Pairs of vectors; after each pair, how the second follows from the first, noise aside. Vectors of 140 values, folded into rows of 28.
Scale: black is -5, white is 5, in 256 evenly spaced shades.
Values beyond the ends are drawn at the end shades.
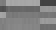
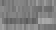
wrapped around, negated, shrunk.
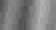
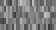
shuffled.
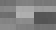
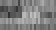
reversed.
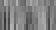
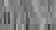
partly zeroed.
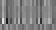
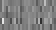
partly zeroed.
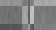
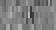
negated, partly zeroed.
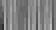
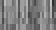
reversed.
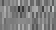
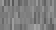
wrapped around, negated, shrunk.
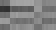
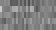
negated, partly zeroed.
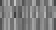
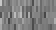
negated, partly zeroed.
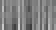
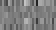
reversed, negated, partly zeroed.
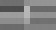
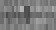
negated, partly zeroed.
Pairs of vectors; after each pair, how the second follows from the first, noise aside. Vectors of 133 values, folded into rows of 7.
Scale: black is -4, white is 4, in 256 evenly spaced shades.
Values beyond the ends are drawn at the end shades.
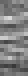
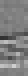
negated, partly zeroed.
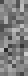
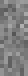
wrapped around, negated, shrunk.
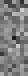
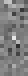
negated, partly zeroed.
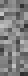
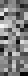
scaled up.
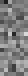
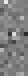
negated, partly zeroed.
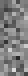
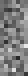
copied.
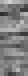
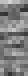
copied.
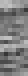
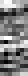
scaled up.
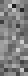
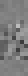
negated, partly zeroed.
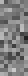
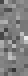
negated, partly zeroed.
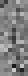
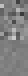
negated, partly zeroed.
